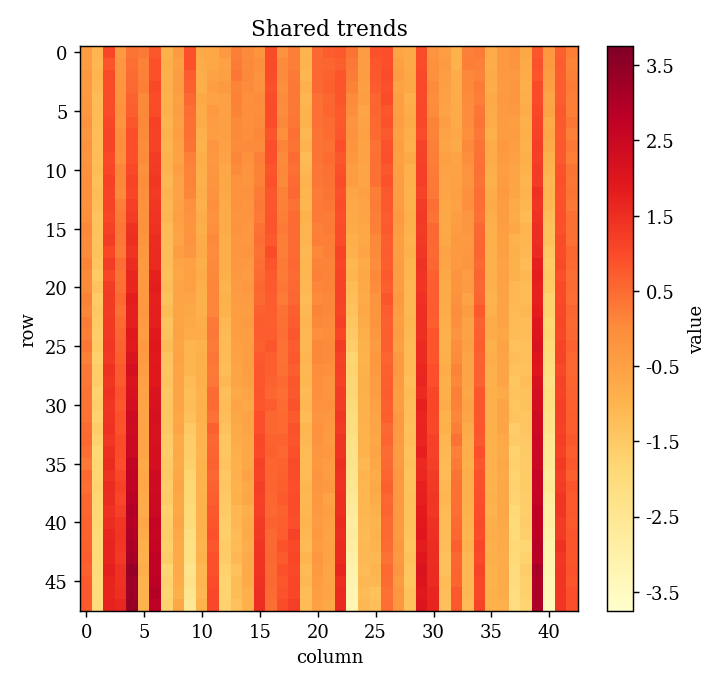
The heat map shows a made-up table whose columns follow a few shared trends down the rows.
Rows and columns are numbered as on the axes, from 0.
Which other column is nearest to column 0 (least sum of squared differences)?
11
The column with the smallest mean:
40
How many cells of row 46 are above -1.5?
35
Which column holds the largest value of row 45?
4
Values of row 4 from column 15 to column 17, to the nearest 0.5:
0 1 0
